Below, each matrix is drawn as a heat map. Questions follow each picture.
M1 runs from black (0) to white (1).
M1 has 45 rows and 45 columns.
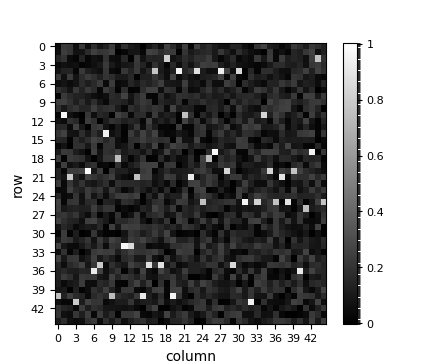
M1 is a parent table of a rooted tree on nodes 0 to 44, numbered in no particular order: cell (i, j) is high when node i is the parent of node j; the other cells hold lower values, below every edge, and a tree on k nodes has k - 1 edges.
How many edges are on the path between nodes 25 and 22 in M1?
4
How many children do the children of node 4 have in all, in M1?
4
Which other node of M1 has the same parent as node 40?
6
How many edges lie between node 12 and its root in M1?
7
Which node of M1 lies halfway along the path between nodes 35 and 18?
32
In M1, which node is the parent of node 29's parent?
20
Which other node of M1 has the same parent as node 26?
42
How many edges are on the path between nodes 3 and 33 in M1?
8
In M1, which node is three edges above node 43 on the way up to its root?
11
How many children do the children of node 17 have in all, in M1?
1
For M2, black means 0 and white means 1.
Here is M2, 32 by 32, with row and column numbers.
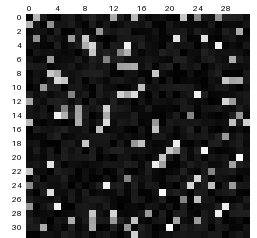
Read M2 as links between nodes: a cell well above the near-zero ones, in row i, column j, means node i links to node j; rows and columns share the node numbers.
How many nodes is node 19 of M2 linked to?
3
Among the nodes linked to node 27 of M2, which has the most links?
node 0
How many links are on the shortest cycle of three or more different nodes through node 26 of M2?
4
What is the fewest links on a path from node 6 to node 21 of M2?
2
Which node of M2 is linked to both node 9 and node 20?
node 30
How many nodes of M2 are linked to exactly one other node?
2
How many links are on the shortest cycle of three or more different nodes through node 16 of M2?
8
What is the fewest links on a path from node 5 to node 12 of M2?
3
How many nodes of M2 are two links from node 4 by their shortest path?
10
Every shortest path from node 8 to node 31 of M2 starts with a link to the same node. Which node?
node 18
